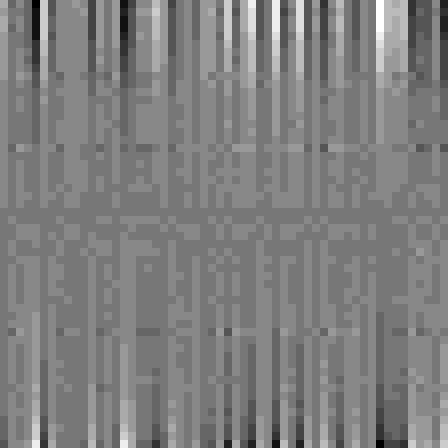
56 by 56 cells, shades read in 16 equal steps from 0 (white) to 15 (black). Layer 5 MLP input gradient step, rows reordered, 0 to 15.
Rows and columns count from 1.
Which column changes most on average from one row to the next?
53
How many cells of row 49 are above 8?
10
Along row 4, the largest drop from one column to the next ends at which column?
6
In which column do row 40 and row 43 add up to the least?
5
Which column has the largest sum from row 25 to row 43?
48
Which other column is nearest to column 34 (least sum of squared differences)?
47
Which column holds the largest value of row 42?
29
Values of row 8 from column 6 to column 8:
5 9 7
